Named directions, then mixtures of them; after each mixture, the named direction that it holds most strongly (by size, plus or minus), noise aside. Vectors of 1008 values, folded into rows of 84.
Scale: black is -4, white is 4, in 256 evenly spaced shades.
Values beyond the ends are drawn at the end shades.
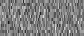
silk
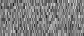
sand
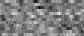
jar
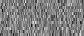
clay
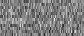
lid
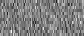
clay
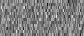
sand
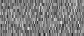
lid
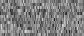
silk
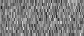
sand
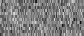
clay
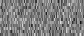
clay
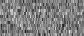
silk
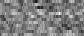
jar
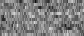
jar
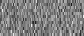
clay
